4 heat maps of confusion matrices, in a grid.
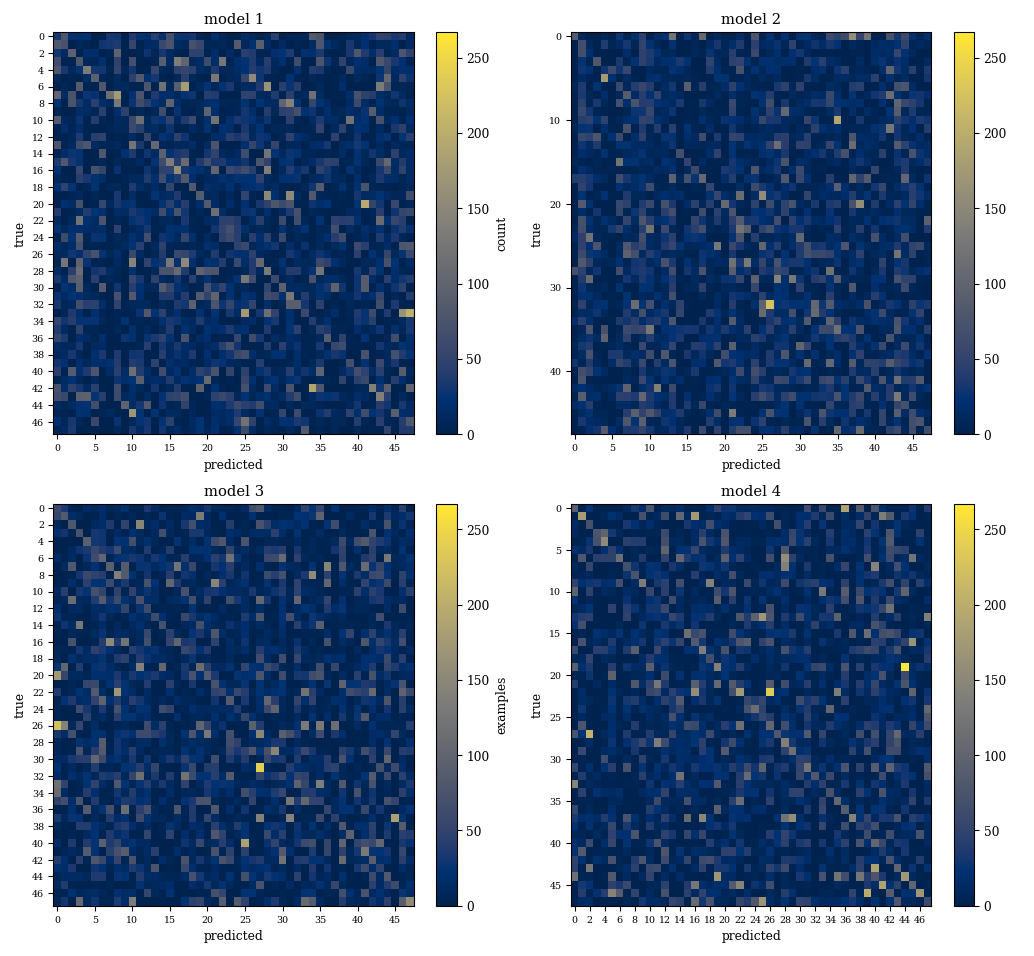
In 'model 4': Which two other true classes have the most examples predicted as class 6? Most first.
46, 9
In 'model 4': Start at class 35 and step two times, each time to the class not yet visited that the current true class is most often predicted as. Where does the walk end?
26
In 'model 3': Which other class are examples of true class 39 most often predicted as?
21
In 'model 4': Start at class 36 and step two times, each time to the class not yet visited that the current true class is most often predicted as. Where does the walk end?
44
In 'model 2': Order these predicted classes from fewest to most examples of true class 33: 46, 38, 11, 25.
38, 11, 46, 25
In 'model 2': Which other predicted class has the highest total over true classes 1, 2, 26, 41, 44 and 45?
43
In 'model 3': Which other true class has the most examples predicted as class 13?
43
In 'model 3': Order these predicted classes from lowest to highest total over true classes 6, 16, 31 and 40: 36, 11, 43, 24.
24, 11, 36, 43
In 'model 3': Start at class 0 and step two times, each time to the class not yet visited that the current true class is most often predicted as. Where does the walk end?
20
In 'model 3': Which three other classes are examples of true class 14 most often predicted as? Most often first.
3, 35, 19
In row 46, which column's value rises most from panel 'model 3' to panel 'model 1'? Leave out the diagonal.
25
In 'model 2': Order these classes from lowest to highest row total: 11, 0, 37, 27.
11, 37, 27, 0
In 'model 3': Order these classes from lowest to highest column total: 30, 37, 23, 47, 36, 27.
37, 47, 36, 23, 30, 27
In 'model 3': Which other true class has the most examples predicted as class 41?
7
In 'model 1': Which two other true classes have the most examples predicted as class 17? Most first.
6, 27
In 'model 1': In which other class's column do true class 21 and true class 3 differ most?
22
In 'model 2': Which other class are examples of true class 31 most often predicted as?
13
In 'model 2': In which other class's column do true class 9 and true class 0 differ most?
37
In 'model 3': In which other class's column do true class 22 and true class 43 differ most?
8
